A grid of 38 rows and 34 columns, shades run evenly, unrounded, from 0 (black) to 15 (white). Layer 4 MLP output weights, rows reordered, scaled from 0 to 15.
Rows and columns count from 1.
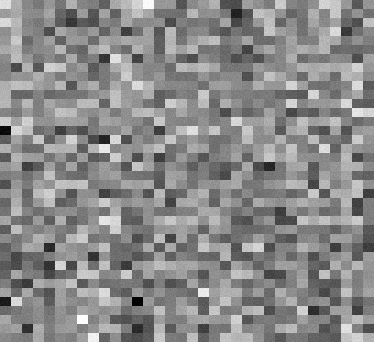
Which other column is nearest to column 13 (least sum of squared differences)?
14
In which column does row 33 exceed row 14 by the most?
19
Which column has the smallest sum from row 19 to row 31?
25
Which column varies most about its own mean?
33
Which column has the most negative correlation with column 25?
23
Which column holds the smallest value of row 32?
3
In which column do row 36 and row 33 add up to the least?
12
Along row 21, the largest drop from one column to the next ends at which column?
29
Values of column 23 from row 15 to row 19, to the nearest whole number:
12 11 8 6 10
